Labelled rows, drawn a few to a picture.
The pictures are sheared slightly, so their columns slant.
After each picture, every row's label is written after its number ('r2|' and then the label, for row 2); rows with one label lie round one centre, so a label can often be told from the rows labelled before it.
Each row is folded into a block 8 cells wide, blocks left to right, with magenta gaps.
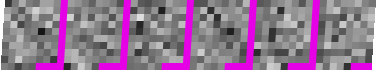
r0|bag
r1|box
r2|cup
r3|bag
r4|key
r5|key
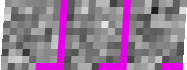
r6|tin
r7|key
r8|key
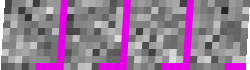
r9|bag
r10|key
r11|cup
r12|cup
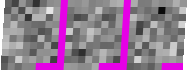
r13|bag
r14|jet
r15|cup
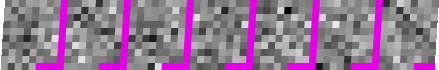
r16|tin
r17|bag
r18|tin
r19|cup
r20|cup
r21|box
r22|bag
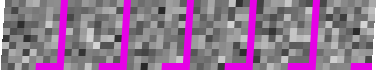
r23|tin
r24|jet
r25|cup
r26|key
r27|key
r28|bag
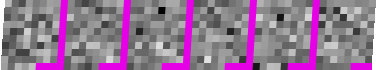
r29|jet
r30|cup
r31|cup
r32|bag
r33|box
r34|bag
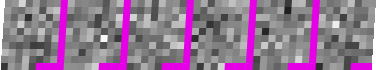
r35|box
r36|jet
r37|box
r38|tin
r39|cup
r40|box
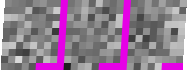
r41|cup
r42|box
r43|tin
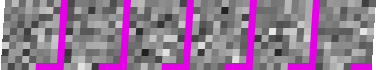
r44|tin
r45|key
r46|jet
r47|cup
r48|tin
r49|key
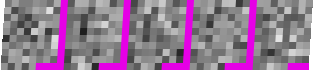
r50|tin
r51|key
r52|key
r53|key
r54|jet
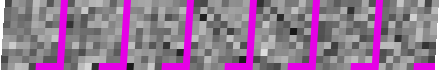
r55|key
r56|key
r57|box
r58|bag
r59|bag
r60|cup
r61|key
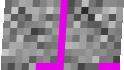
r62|bag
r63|bag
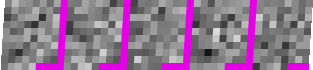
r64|jet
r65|key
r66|cup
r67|jet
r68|box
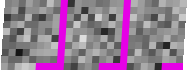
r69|jet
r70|bag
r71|box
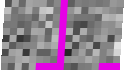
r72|tin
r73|tin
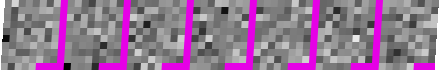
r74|tin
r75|box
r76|tin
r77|cup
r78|cup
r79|bag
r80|jet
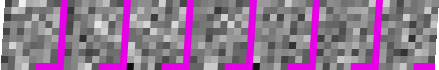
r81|key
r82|key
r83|box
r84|key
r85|box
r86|tin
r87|jet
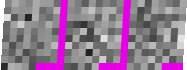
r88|box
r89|tin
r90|tin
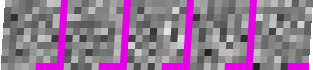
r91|jet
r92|tin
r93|tin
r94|jet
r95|box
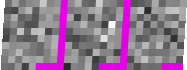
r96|tin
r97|box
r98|bag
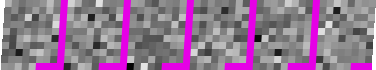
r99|jet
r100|box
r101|box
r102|cup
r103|tin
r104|bag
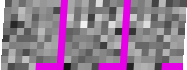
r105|tin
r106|box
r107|box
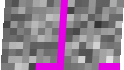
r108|key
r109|cup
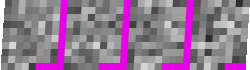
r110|key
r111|cup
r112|key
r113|key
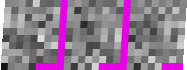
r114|box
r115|tin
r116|tin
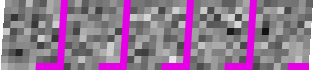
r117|jet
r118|cup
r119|cup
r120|bag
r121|cup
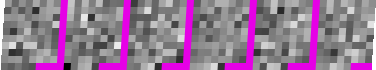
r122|cup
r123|box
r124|key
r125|key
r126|key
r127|jet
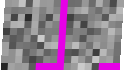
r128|box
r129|key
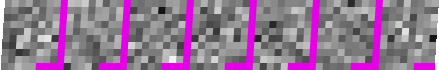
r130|jet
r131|box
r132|cup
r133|tin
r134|tin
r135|bag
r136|jet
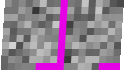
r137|cup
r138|key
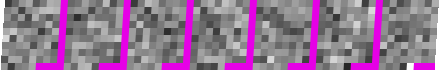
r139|bag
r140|key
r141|bag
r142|tin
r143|bag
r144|key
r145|tin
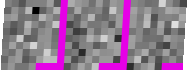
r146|cup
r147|jet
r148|box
